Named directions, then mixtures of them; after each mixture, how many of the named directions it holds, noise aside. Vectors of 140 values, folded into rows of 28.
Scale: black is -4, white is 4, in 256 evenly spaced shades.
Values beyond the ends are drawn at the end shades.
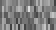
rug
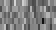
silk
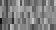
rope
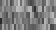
three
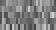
one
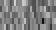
one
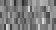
two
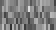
one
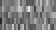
two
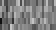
one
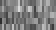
two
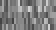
two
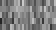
two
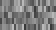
three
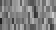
three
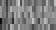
one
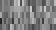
two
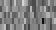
one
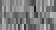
two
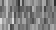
one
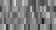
one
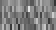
one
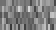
one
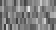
three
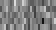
one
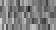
three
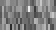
one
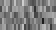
two
